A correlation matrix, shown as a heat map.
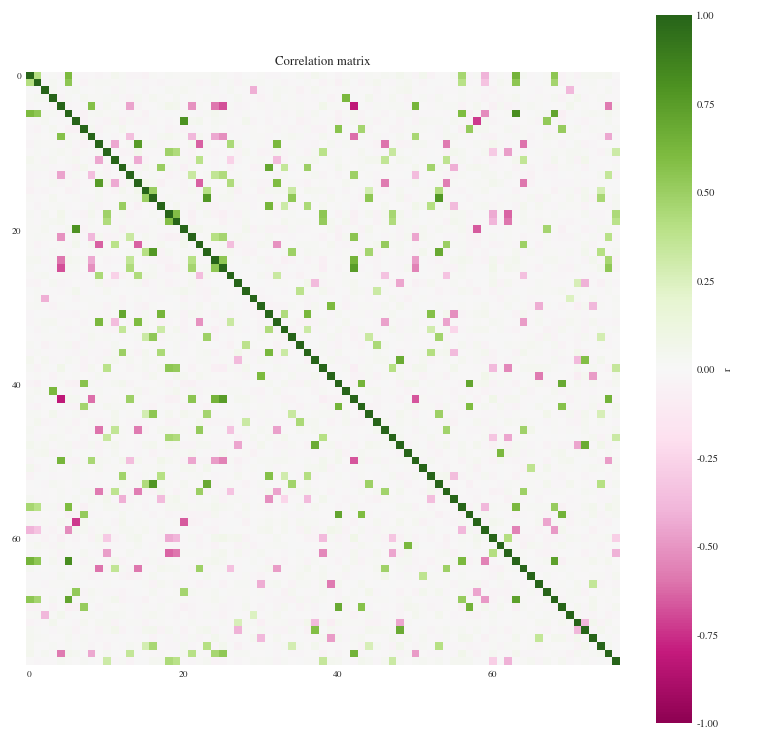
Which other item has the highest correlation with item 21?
42
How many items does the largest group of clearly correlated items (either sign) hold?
9
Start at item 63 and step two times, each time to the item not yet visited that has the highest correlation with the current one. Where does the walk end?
68
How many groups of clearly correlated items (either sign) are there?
15
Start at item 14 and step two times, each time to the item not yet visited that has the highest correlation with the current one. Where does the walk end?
32
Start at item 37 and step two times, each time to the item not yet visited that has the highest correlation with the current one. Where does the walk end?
72
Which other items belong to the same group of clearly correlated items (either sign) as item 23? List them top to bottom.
15, 16, 34, 44, 53, 74
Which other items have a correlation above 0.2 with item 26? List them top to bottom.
9, 14, 32
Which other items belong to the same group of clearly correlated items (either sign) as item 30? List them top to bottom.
39, 66, 73
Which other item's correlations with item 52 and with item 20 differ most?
6
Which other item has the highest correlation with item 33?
31
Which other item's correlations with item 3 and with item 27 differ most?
41
